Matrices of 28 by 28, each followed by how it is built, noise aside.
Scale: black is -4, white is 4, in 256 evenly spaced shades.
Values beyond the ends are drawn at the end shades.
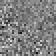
lower triangular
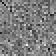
diagonal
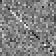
diagonal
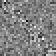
banded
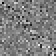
banded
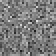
repeating columns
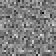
repeating columns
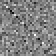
diagonal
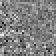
lower triangular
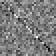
diagonal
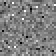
sparse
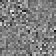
block diagonal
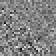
lower triangular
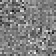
block diagonal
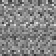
repeating columns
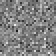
repeating columns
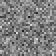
repeating columns
